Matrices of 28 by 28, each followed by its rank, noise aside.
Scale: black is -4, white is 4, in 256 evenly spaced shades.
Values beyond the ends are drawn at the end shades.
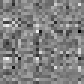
three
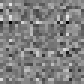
four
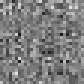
five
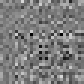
three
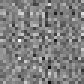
five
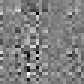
three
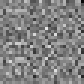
five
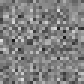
four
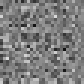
four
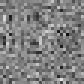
six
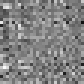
six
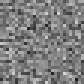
six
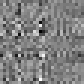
three
